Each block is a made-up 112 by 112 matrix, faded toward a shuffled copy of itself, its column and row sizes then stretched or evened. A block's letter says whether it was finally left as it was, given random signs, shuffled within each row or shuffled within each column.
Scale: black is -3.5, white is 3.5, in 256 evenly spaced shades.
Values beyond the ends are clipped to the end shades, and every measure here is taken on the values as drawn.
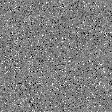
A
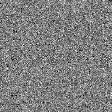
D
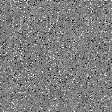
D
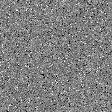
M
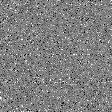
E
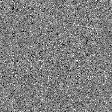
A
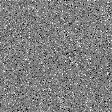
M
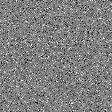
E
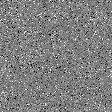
E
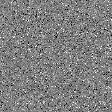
A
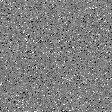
E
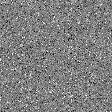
M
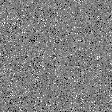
A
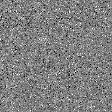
A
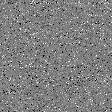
E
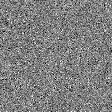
E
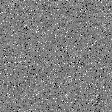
E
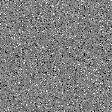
M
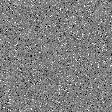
M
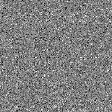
D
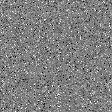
M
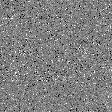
E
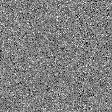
M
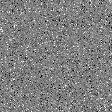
M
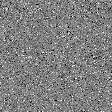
E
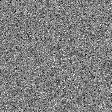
M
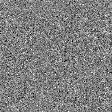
A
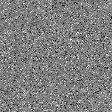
A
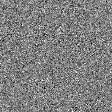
A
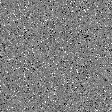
M
